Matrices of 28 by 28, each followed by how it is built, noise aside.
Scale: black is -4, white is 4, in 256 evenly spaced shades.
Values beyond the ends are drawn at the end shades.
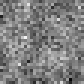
smooth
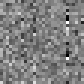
uneven columns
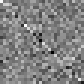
diagonal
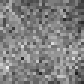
smooth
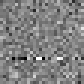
uneven rows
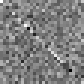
diagonal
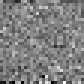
uneven rows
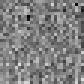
low rank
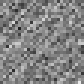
Hankel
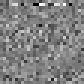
uneven rows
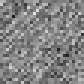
Hankel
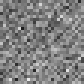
Hankel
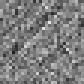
Hankel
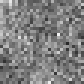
smooth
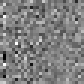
uneven columns
